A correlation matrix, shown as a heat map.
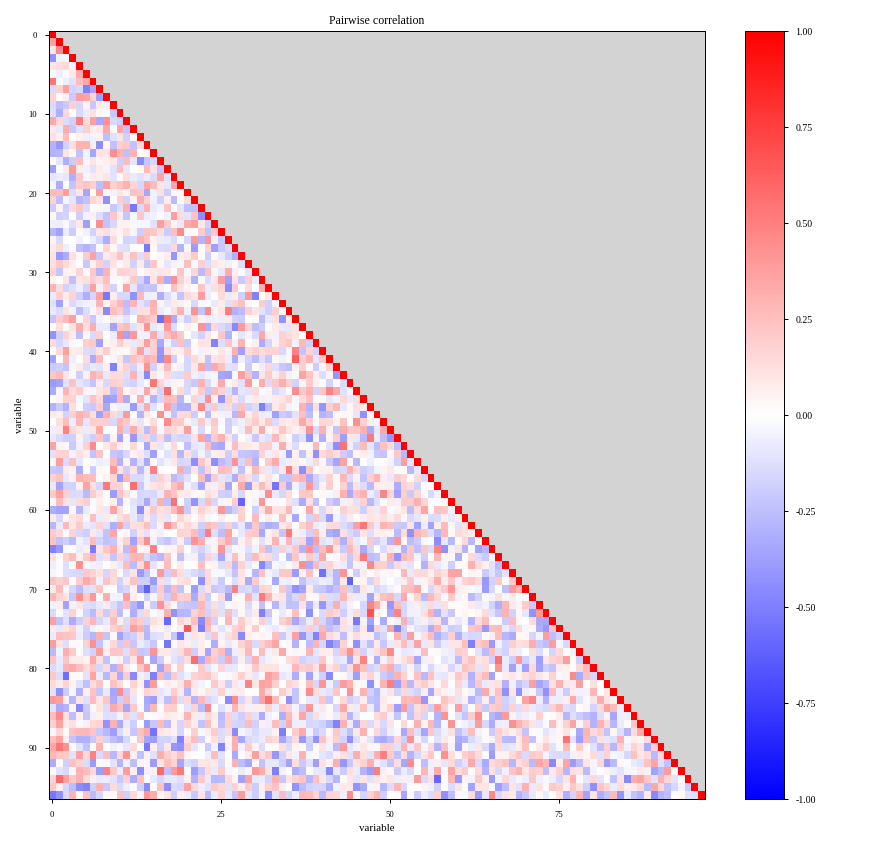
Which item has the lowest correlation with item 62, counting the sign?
77
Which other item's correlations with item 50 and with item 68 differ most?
40
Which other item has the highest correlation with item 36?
41
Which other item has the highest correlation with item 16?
93
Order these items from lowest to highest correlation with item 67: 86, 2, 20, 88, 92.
2, 20, 88, 92, 86
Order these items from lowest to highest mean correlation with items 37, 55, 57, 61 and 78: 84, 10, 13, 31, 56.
13, 84, 56, 31, 10
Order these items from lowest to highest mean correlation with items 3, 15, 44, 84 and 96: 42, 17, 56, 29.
56, 42, 17, 29
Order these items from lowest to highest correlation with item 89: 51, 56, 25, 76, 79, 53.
25, 56, 51, 79, 53, 76
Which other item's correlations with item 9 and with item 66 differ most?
46
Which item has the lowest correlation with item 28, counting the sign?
59
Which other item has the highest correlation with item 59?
18
